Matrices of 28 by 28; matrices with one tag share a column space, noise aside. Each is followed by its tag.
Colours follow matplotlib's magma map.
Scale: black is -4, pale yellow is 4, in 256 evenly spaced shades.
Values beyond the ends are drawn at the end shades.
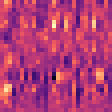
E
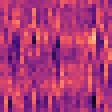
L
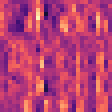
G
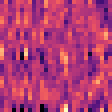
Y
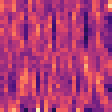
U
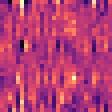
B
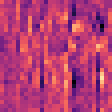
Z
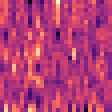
Y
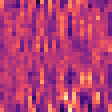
B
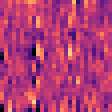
Y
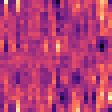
B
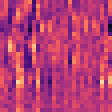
Z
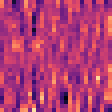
B
